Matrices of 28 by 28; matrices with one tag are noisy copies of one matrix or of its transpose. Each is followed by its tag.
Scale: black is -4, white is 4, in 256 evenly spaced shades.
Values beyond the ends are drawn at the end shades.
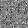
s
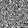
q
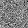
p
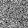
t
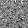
t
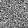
q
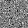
s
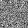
q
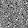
p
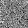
t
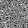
q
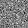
s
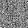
p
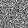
s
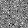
s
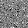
s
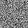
p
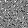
s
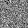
q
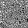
t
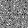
s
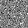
s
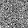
p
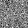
q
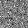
s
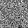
t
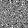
q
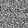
s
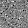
p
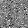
s
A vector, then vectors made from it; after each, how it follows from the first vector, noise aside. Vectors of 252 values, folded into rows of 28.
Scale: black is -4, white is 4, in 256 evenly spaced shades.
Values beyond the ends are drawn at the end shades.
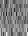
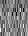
wrapped around, negated.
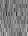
shrunk.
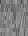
reversed, negated, shrunk.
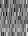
copied.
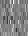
wrapped around, negated, partly zeroed.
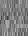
wrapped around, negated, shrunk.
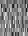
wrapped around, negated.
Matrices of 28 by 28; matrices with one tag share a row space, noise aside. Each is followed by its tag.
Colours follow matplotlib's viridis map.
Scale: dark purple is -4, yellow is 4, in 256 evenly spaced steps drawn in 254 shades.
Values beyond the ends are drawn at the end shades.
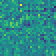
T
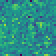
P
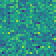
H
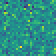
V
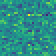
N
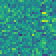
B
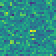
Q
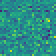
N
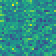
P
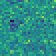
T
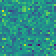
N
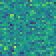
Q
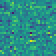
Q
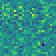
B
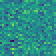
T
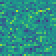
P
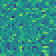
B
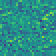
B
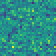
N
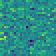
Q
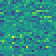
P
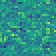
N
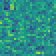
Q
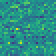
T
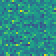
T
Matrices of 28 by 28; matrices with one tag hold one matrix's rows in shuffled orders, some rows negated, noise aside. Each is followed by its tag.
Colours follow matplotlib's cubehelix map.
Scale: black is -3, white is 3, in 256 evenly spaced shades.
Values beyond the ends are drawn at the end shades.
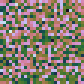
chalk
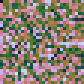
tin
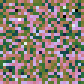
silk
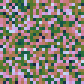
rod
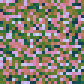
silk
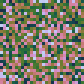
chalk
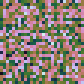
chalk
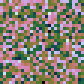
silk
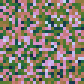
tin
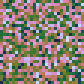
silk
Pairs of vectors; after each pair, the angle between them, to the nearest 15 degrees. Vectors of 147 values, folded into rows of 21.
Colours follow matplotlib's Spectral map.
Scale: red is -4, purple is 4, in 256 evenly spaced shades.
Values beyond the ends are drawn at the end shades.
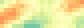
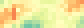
15 degrees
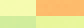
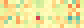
90 degrees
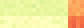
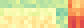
30 degrees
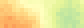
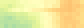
165 degrees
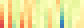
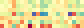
75 degrees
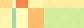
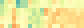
150 degrees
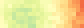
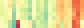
45 degrees
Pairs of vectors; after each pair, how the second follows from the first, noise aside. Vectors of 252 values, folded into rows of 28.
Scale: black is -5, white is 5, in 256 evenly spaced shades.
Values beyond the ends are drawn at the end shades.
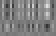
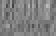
shrunk.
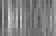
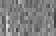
wrapped around, partly zeroed.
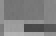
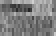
reversed.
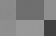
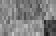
copied.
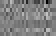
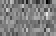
copied.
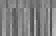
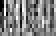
reversed, negated, scaled up.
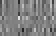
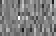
copied.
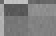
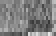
reversed.
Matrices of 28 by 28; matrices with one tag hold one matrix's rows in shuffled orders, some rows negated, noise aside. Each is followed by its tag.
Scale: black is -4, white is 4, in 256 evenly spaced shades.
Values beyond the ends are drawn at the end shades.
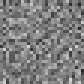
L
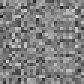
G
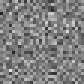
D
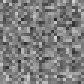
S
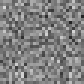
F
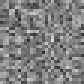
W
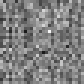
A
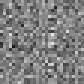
D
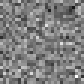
G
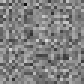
A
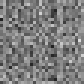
D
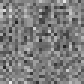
A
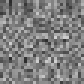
A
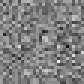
S
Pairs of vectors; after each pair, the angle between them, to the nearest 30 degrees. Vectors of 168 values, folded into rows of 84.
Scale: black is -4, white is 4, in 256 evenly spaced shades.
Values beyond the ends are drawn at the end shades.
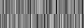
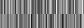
150 degrees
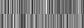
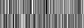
150 degrees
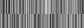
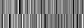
90 degrees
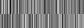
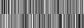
150 degrees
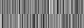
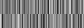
30 degrees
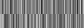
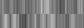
120 degrees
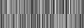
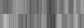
90 degrees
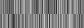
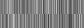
150 degrees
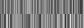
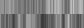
120 degrees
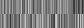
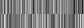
30 degrees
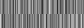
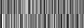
120 degrees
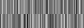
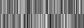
30 degrees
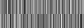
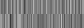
30 degrees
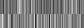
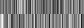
30 degrees
